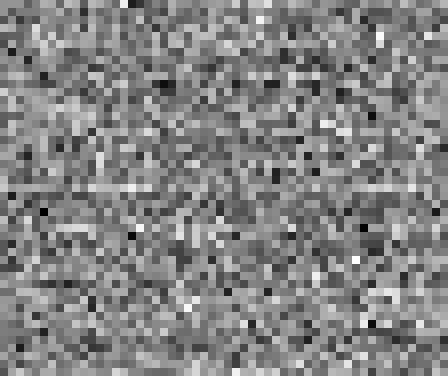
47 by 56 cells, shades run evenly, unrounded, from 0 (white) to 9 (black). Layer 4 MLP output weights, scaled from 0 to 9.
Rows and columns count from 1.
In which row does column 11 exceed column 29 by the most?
12
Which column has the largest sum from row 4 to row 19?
21
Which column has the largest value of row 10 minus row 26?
6
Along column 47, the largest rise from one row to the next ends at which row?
41
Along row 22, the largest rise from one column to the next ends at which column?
35
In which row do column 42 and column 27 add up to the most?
9
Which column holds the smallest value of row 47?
30
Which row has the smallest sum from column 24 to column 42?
47
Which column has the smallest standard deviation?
14
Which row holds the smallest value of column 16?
1
